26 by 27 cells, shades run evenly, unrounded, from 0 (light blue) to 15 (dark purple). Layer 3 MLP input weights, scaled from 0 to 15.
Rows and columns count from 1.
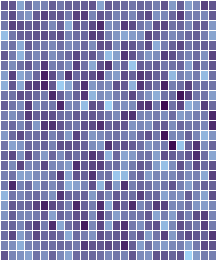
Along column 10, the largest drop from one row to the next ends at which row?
19
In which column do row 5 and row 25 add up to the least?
3
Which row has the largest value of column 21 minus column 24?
11
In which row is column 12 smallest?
10
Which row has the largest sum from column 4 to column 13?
21
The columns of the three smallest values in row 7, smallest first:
17, 12, 24
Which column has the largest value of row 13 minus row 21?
27
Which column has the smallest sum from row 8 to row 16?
14
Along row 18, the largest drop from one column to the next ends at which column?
9
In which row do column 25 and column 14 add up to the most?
15
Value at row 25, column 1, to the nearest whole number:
6
